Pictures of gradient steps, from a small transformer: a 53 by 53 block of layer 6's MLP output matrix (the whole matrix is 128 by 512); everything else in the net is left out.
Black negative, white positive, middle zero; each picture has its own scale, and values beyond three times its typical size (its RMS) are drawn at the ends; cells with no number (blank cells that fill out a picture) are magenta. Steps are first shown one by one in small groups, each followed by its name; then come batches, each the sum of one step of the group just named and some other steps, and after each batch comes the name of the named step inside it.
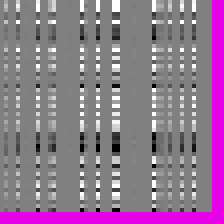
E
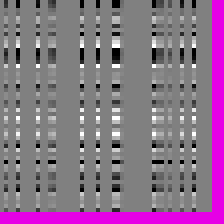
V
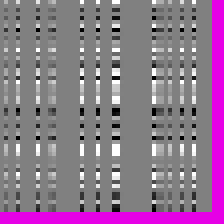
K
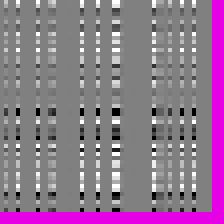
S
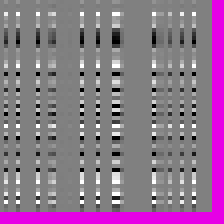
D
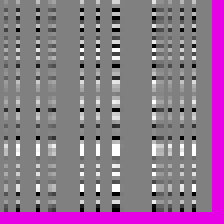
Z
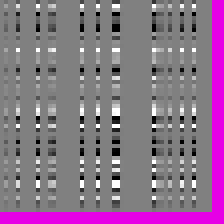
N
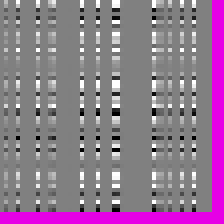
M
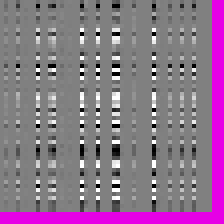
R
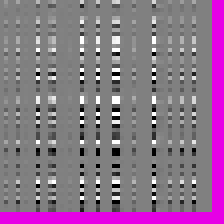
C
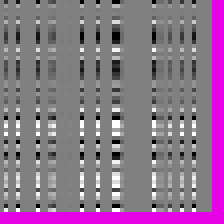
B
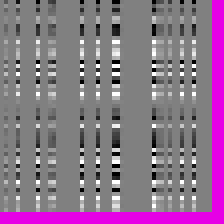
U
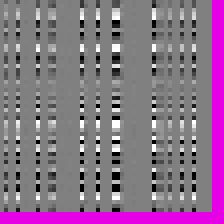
V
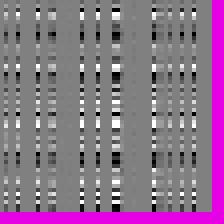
D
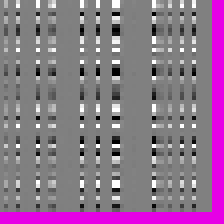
N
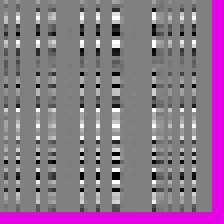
V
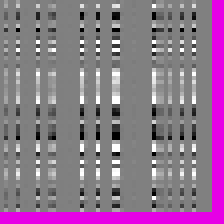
K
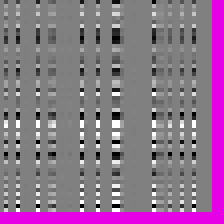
B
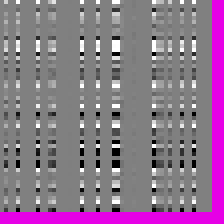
M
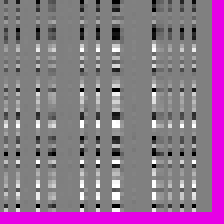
B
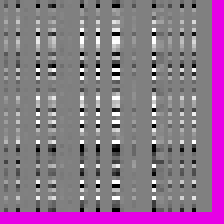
R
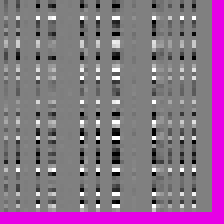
V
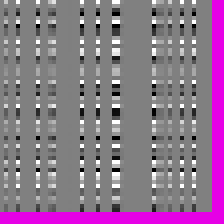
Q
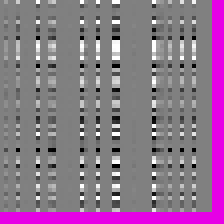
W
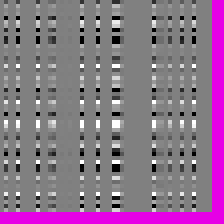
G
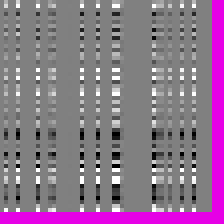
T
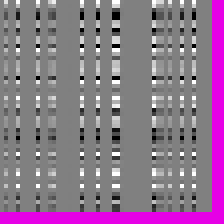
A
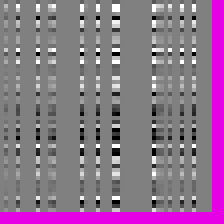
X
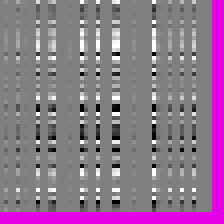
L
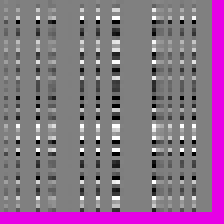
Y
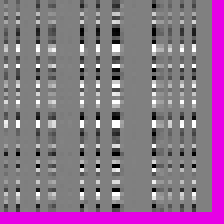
G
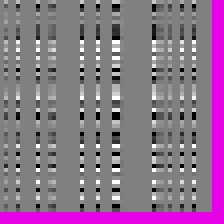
Y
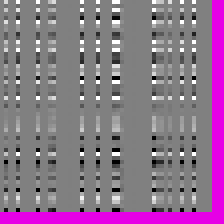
A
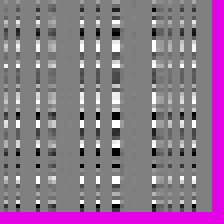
G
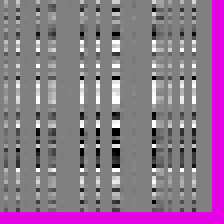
A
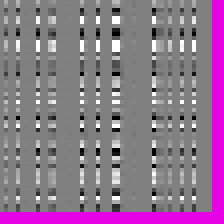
W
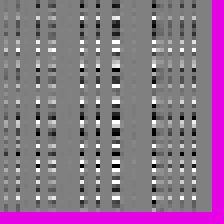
Y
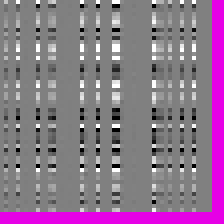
W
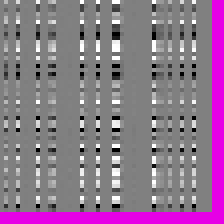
W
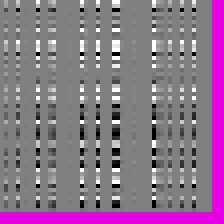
L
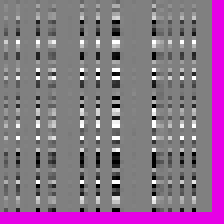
Y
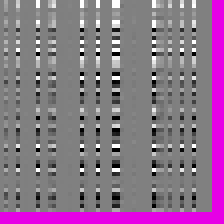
X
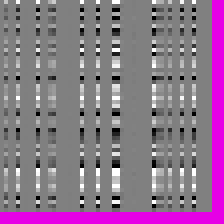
A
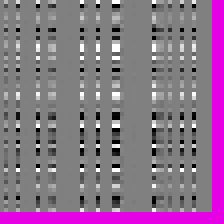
W
